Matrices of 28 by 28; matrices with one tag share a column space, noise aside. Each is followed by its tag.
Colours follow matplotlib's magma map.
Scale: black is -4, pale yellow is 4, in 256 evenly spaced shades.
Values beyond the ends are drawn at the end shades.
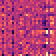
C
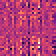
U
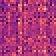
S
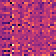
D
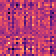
U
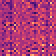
D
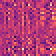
U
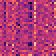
D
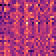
S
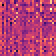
S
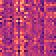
S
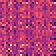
D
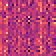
S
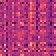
D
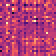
S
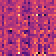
C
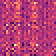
D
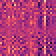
U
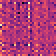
D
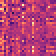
S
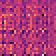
C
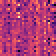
S
